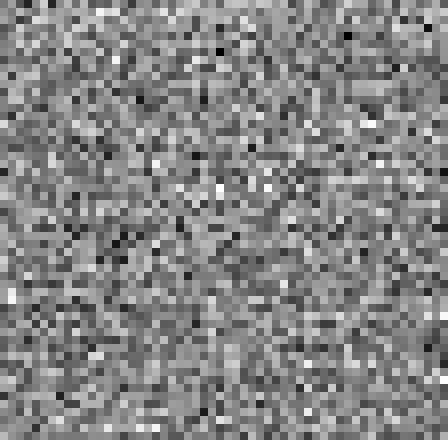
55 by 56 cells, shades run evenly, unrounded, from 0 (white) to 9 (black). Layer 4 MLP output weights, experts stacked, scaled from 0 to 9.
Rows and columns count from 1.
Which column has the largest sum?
10
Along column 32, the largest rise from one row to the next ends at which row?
5
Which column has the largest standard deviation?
28
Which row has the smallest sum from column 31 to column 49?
40
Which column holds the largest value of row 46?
56
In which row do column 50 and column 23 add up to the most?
9
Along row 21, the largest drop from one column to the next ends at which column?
20
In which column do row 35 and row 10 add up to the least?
4
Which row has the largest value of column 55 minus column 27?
42
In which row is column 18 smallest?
54
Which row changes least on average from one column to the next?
11
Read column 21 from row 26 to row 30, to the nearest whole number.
7 3 5 4 2
